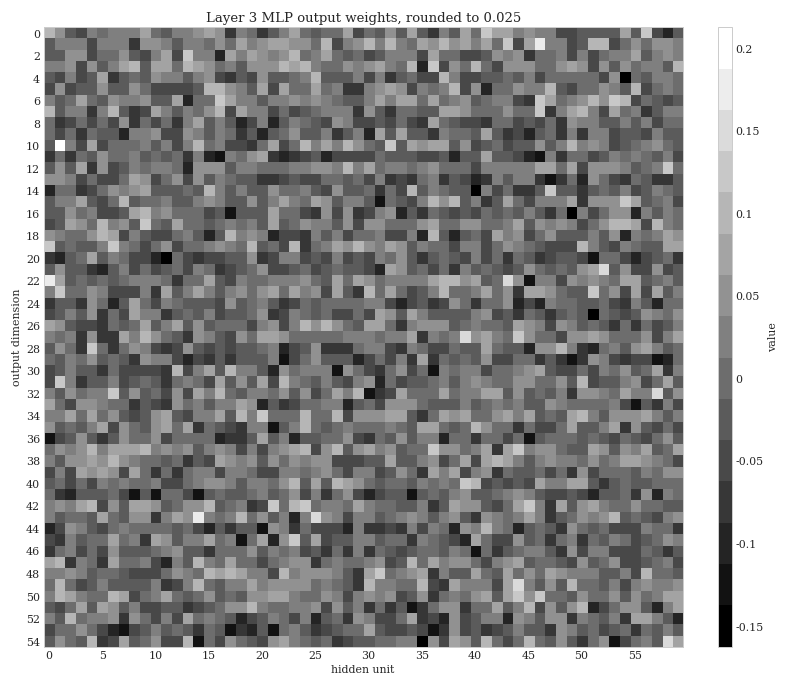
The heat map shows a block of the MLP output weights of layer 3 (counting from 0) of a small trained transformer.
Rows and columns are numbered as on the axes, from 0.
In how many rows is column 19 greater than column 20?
22
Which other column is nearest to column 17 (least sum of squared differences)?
19
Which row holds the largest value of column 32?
10
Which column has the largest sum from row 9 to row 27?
9
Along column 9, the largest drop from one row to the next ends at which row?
18
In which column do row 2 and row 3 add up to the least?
35
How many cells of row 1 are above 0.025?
27
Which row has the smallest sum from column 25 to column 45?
11
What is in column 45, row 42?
0.125
